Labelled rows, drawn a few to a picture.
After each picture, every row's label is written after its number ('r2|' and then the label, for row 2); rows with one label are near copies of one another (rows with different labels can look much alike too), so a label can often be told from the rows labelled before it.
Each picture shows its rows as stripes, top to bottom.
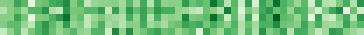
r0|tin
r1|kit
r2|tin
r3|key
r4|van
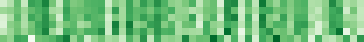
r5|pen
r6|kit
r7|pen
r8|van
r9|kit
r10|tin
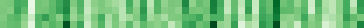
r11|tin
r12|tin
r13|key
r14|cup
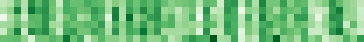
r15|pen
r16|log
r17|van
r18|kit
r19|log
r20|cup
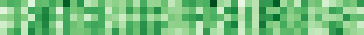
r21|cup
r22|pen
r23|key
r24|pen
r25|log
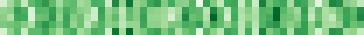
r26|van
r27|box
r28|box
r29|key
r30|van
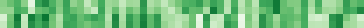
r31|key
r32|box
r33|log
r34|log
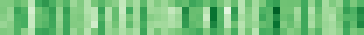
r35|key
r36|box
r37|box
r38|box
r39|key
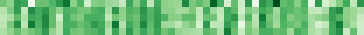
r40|tin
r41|log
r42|pen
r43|log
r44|kit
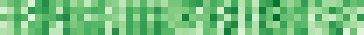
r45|key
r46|pen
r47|tin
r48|pen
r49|kit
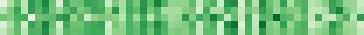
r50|pen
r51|log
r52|tin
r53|pen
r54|pen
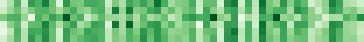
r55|pen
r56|van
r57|cup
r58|van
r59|pen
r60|pen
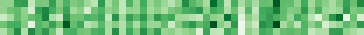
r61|box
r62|key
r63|kit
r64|cup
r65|log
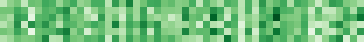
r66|van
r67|tin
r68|box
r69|log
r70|tin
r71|kit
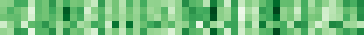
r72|box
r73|cup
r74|cup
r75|van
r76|box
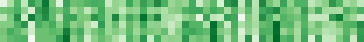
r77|pen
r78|key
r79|log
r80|box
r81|cup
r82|tin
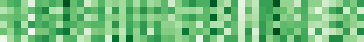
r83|cup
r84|kit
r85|cup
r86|log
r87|tin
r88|van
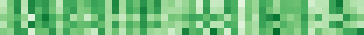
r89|log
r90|log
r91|key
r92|log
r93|box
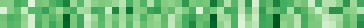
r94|tin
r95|van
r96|cup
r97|cup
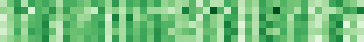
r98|log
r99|box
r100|van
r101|kit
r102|pen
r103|kit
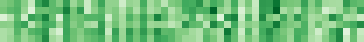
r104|key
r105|cup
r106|pen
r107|box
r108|kit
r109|kit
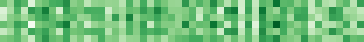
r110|tin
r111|pen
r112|van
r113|tin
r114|pen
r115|key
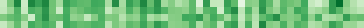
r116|log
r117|pen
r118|key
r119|pen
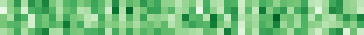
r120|log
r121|van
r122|box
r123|cup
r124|kit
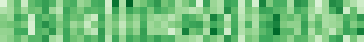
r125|van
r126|kit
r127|box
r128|key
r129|box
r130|kit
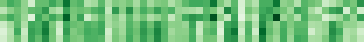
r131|cup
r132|kit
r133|cup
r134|pen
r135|pen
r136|pen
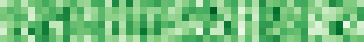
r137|van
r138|cup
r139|tin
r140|kit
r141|log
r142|key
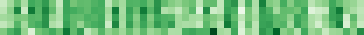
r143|pen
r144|log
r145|kit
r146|kit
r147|cup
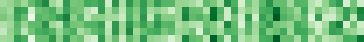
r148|kit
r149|box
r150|tin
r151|kit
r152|van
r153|box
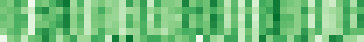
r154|tin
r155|key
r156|tin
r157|tin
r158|key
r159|van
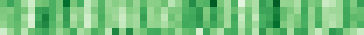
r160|cup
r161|key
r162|key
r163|key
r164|van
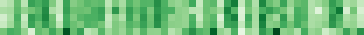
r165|pen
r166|kit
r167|pen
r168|pen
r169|cup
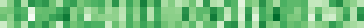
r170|log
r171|tin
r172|tin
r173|pen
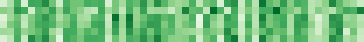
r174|pen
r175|box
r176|van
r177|van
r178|kit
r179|pen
